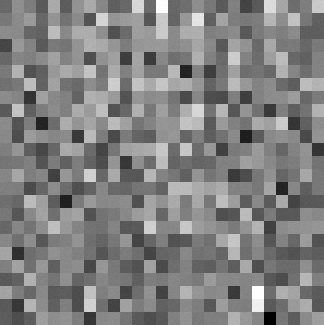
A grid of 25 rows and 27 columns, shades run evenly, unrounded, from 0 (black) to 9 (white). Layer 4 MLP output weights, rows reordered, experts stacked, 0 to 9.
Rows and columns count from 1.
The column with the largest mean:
17
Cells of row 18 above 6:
4
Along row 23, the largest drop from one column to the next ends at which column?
23
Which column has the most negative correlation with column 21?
8
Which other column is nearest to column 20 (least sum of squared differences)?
5
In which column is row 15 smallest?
24
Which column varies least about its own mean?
1
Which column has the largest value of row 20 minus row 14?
20
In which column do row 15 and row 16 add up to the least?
6
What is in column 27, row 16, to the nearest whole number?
3
